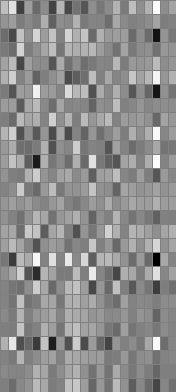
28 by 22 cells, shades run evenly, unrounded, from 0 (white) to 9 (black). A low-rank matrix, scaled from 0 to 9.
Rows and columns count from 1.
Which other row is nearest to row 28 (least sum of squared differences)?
21
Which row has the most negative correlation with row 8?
14
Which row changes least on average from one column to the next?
15
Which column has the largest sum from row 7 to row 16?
7
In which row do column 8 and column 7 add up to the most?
25
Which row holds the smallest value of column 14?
17
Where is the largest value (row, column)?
19, 20
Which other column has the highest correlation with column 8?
1
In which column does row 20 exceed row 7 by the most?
5
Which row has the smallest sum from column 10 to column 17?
9
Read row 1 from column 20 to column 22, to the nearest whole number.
0 4 3
